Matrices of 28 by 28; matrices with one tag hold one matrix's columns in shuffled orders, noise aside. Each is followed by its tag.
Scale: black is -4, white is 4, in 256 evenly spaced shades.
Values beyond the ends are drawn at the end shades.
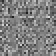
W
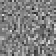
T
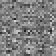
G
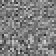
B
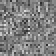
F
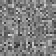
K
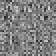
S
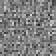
F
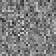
F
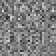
S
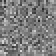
W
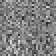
B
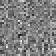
B
